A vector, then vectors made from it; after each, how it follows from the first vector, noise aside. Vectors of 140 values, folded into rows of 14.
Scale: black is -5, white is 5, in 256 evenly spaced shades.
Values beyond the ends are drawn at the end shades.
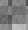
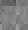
reversed, negated, shrunk.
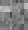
wrapped around.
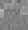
wrapped around, negated, partly zeroed.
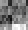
scaled up.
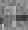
wrapped around, negated.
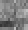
wrapped around, negated.
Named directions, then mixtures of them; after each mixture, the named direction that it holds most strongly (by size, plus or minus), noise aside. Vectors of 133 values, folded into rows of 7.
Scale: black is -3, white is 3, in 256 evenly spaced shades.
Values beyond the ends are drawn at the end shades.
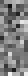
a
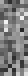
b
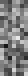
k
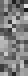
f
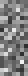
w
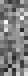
b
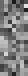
f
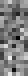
k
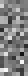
w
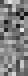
b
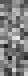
k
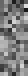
f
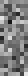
w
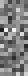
w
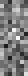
k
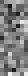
a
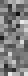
a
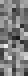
k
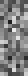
k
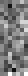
a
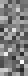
w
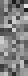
f
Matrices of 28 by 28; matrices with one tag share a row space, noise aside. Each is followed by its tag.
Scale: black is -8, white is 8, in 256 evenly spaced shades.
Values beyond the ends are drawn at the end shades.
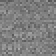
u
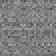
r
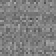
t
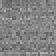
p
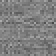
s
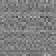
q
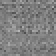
p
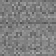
u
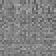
r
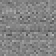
p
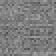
s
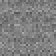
r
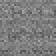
r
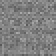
r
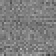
t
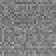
r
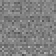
r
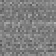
t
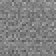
u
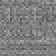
t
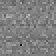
p
